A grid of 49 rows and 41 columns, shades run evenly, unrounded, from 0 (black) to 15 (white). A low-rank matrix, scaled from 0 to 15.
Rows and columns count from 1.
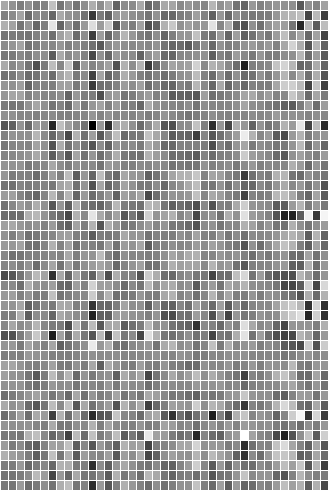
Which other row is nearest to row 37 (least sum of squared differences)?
17
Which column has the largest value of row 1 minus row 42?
27
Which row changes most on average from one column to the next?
13
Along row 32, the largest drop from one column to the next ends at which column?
39
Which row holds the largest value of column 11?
41
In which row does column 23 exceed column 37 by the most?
22
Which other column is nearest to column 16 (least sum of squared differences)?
28
